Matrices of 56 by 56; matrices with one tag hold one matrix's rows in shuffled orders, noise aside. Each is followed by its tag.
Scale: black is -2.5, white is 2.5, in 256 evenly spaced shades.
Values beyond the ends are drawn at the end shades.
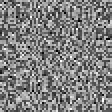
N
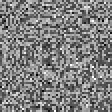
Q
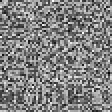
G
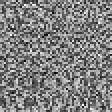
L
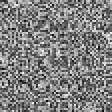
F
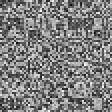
G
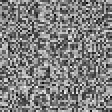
F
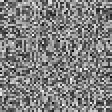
N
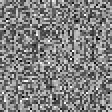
L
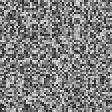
L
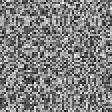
L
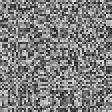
F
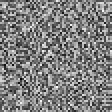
N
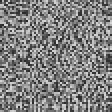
N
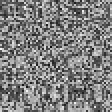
G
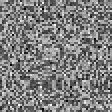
Q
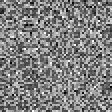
L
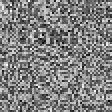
F
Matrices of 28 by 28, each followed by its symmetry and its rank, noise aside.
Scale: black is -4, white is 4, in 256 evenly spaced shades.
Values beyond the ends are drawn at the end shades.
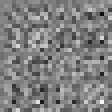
symmetric, rank three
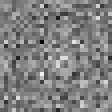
symmetric, rank four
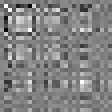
symmetric, rank two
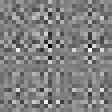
no symmetry, rank two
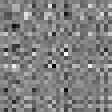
antisymmetric, rank four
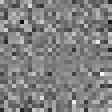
symmetric, rank four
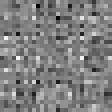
antisymmetric, rank four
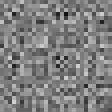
symmetric, rank three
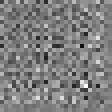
symmetric, rank four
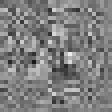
no symmetry, rank four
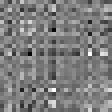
symmetric, rank two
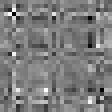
no symmetry, rank three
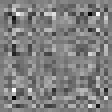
antisymmetric, rank two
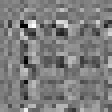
no symmetry, rank two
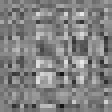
no symmetry, rank three
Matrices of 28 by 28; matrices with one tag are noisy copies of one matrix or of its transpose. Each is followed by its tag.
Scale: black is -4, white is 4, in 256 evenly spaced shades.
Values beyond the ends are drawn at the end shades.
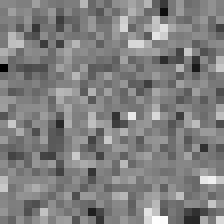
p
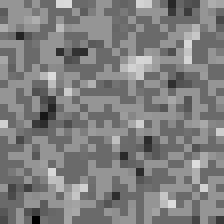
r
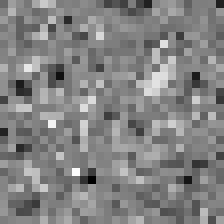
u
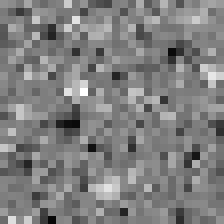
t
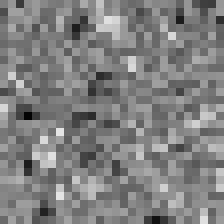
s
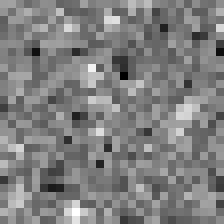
t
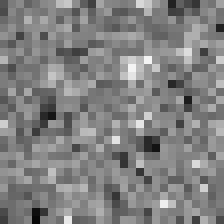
r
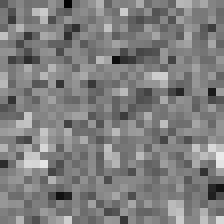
p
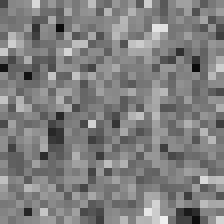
p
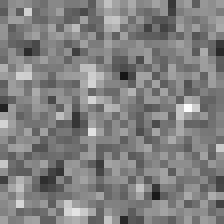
t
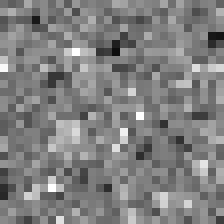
r
